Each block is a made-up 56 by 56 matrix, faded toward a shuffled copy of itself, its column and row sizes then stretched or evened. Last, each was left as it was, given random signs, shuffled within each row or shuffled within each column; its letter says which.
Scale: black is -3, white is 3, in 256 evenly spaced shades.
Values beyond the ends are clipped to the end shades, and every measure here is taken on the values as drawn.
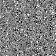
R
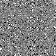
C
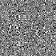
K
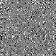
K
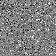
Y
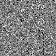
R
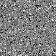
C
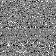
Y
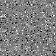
K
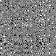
K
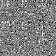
K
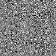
C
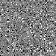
K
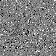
Y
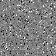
R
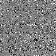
C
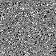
Y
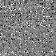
C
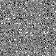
C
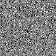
C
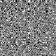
K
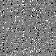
K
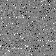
Y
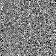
R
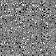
K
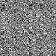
K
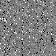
R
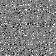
Y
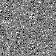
R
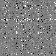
C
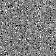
R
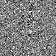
R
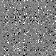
K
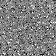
Y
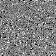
Y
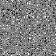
K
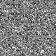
Y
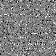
Y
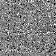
C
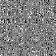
K
